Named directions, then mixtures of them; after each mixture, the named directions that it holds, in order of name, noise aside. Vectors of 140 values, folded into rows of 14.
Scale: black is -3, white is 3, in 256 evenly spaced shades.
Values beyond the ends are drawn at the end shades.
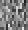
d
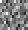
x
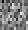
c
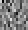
c, d, x.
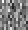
c, d.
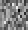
c, d, x.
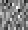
c, d, x.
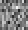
c, d, x.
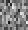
c.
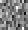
d, x.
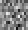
c, d, x.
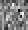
c, d.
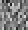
c, x.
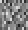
c, d, x.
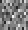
c, d, x.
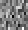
d, x.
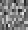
c, d, x.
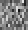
c, d.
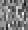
d.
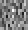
d.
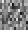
c.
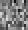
c, d.
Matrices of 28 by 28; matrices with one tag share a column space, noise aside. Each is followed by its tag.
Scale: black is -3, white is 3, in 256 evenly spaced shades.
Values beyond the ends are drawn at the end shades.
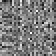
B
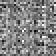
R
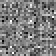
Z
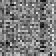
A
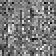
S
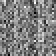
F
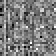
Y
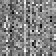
A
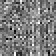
S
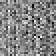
Z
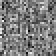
S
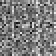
A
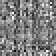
Y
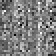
B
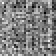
F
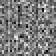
R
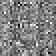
A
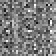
R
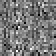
Y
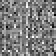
Y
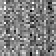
S
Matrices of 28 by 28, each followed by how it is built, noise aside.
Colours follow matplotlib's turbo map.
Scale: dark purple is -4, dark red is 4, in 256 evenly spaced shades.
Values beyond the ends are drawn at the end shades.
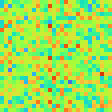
repeating rows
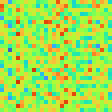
repeating rows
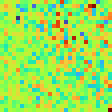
upper triangular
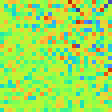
upper triangular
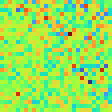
upper triangular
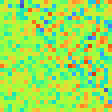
upper triangular
